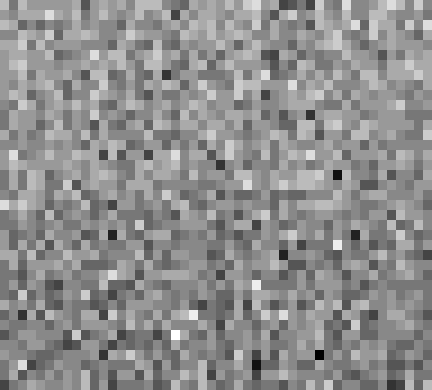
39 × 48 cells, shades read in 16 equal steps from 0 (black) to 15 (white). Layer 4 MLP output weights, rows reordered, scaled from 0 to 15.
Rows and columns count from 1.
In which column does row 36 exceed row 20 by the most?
27
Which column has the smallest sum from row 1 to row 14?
20
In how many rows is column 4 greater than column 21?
16
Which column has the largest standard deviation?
29
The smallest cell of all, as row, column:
36, 36
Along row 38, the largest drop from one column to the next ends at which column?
24
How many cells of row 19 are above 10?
6
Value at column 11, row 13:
5
